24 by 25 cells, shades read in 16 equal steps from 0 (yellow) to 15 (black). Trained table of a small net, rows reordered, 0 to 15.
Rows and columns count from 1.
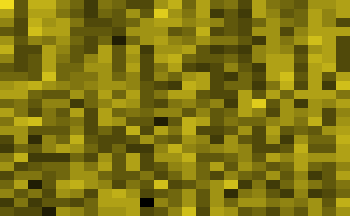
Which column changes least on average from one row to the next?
7
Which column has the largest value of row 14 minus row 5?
12
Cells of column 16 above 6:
16
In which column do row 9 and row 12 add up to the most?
17
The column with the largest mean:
11
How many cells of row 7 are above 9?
4
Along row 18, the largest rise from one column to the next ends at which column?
3
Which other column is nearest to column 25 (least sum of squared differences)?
14
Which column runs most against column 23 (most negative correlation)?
6
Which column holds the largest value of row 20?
23
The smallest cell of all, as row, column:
1, 1
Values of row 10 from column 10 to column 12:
6 9 10
